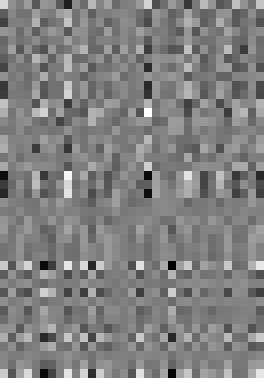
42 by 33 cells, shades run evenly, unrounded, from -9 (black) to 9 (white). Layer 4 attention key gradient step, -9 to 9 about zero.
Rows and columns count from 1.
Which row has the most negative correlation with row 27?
39
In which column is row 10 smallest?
19
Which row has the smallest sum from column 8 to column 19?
33
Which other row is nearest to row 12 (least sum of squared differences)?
17
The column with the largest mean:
9
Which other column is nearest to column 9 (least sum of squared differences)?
24
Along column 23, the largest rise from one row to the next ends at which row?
7
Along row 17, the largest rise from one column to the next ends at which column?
10
